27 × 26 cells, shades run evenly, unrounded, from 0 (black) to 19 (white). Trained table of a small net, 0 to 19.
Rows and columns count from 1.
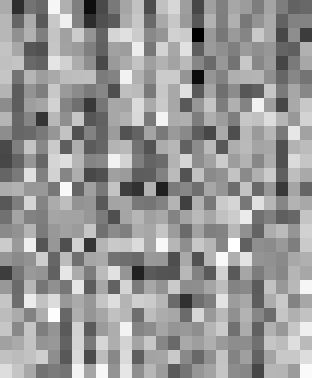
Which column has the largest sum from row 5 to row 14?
5
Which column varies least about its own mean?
23
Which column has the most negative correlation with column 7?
6
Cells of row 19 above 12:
11
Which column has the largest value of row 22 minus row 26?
12
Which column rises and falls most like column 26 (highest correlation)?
17
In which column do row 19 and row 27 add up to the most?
19
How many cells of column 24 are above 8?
16
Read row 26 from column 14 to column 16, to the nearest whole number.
12 15 10
